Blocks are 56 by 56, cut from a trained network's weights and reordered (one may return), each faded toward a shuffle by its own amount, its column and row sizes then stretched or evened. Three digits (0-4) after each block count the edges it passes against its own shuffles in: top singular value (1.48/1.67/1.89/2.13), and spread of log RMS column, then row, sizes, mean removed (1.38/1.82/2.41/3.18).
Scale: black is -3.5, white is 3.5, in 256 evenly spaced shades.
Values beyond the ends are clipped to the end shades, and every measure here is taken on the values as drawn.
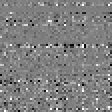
0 2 4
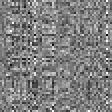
4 3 1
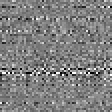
4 0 4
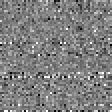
1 0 3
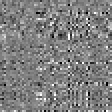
3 3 3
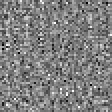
1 1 0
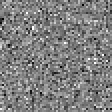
0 1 1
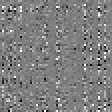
0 4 2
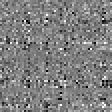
2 2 3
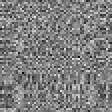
4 0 1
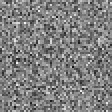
2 1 0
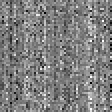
2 3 0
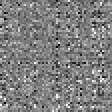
1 3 1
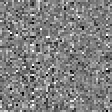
2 2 0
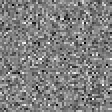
1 0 2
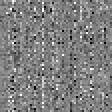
0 3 1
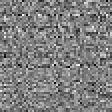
3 1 2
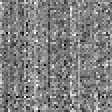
2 2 2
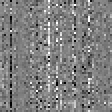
2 4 0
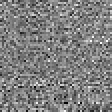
3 0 2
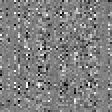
1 4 2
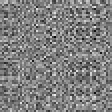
4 2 0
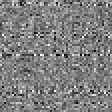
2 0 3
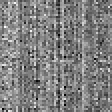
4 2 0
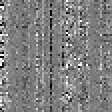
2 4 1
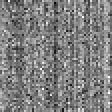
3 1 0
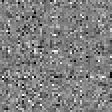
0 3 2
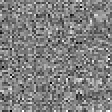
2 1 1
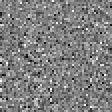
1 1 1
